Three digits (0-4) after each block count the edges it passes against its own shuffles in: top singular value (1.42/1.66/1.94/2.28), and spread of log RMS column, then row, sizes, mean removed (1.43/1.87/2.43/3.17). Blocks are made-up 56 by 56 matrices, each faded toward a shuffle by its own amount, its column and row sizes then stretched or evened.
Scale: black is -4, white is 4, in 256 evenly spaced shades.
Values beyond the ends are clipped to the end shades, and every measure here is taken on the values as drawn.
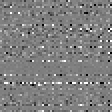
3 1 4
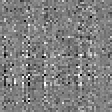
3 3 2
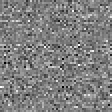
2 0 2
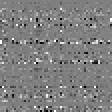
0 2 4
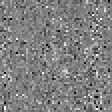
1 3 1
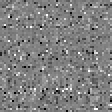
1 1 2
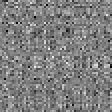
4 1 2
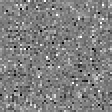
1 0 0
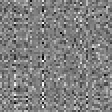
4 3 0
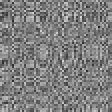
4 2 1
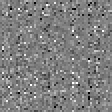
1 3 1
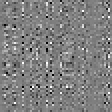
4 4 2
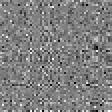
4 1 2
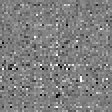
2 1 2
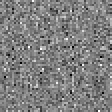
2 1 0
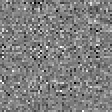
3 2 2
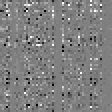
1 4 2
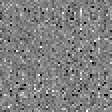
2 2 1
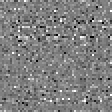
2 0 2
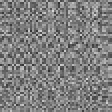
4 1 2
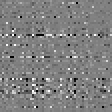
4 1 4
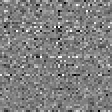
3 1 3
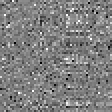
3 1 0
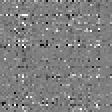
2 2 3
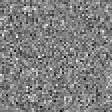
2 0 0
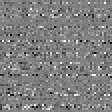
1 0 4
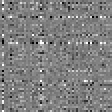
4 3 3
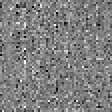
2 2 0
